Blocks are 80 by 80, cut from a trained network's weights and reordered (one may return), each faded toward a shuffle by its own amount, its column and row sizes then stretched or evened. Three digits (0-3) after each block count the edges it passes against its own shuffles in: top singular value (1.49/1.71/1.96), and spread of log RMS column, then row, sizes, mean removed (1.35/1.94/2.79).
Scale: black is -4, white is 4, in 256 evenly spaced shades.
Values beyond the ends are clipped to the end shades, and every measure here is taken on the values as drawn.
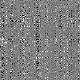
1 3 2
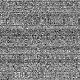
3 1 0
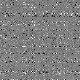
0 2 3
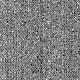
1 0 1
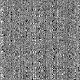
2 2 1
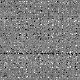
1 2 2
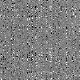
0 3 1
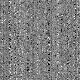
1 2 0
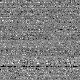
2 0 2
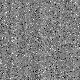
0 0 0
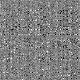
1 1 2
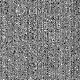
2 1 0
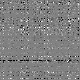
2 2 3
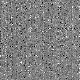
0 2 1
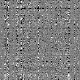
2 3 1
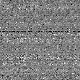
2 0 2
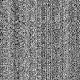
3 0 1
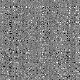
1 2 2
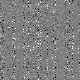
0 3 1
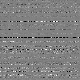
3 0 3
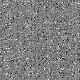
0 1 1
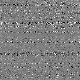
0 1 3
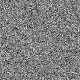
0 0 0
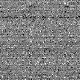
2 1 1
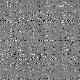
0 1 3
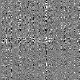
2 3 2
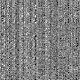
3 2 1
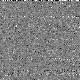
2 0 2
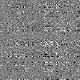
2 2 3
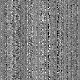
3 3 0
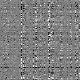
3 3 1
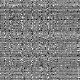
3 3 1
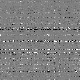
2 1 3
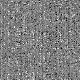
1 1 1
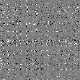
0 2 3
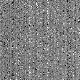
1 2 0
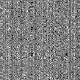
2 1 2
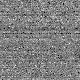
2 0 1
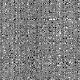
1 1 2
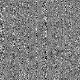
0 3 0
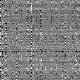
3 3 1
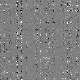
0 3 2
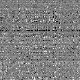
2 2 2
